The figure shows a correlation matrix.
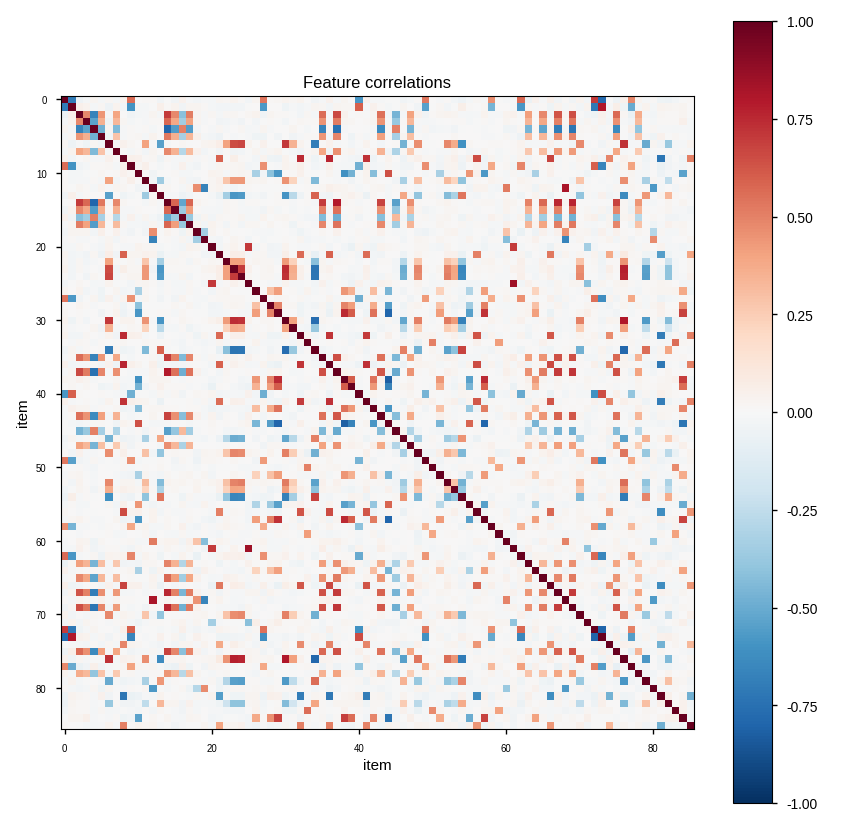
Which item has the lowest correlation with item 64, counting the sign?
44
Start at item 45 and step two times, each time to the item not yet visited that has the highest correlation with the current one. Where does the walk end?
16
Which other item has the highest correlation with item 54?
34
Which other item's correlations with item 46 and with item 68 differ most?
12
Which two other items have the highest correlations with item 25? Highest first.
61, 20
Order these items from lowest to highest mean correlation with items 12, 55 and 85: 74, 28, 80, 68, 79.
80, 28, 79, 74, 68
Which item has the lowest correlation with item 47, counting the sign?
4
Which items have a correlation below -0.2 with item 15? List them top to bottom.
4, 16, 45
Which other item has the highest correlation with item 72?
0
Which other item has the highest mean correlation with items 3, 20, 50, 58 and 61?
25
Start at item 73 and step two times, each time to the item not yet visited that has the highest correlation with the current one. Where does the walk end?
40
